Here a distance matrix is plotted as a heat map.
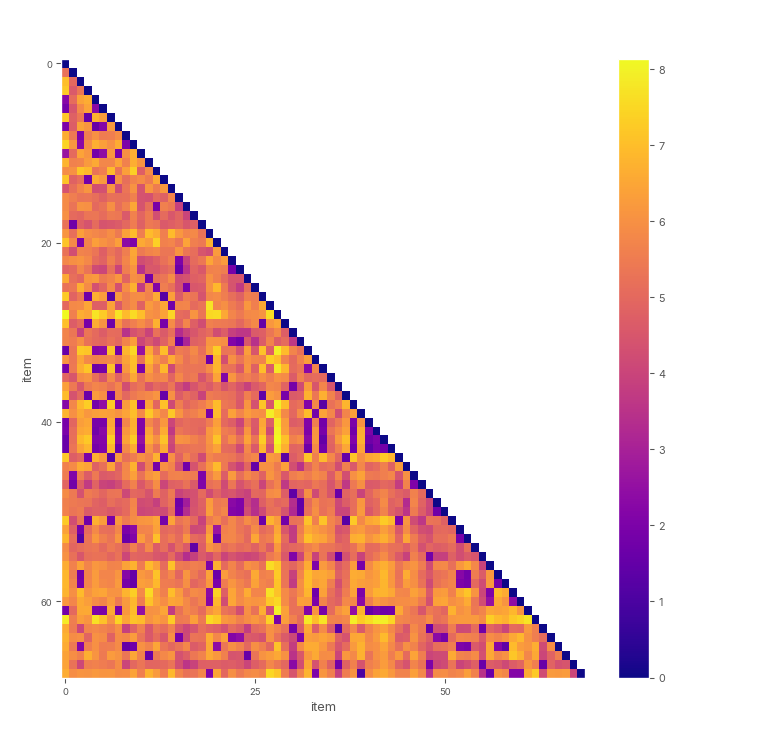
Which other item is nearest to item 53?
2
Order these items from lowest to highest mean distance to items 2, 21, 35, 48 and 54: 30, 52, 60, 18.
30, 52, 18, 60
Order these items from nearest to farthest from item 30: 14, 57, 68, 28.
57, 68, 14, 28
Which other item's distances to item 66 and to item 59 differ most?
11
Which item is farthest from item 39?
27
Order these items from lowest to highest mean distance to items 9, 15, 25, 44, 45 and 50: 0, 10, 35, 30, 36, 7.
30, 36, 10, 7, 35, 0
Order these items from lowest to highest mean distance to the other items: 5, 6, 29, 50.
50, 5, 29, 6
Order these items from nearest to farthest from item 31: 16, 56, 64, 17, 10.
64, 16, 10, 17, 56
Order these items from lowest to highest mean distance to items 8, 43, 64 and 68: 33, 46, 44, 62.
33, 44, 46, 62
